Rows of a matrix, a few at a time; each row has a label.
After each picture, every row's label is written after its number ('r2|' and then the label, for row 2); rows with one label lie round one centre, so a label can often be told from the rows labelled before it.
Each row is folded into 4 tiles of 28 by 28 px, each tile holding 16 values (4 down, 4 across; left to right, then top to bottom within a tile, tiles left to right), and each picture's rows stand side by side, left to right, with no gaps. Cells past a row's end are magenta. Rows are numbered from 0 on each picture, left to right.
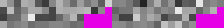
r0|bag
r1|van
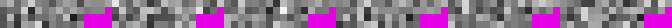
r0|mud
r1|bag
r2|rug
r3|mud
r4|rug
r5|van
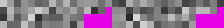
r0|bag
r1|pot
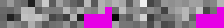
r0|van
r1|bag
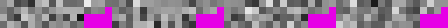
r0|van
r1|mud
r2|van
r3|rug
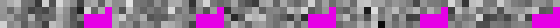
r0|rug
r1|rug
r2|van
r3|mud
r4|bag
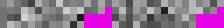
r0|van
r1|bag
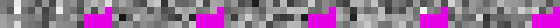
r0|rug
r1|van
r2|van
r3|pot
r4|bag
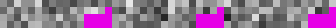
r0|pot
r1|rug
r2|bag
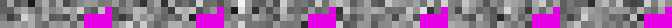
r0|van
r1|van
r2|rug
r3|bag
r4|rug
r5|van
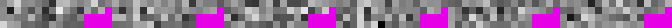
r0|rug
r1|mud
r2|van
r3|mud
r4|pot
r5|van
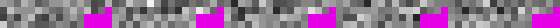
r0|bag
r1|pot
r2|pot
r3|van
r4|pot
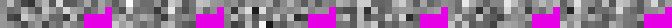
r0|van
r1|rug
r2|mud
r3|mud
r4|rug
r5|rug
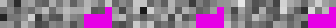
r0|bag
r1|mud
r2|rug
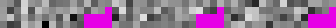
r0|mud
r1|bag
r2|van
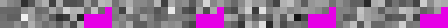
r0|van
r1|rug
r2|mud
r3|van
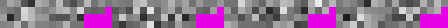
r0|van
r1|mud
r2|rug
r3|van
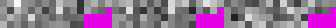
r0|rug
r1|rug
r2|van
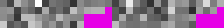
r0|pot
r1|rug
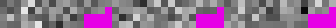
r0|mud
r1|van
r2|rug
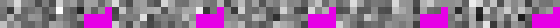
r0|rug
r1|bag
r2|rug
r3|rug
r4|mud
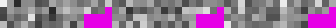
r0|bag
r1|pot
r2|rug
